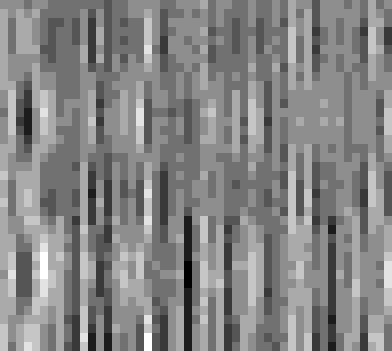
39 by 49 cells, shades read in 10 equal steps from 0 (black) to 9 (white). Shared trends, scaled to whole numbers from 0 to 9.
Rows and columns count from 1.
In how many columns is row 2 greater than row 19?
8
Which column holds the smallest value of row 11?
4
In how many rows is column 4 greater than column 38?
17
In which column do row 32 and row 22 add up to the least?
24
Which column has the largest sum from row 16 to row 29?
37
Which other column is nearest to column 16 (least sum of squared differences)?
7
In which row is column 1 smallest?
13
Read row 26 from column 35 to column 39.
4 4 7 6 6
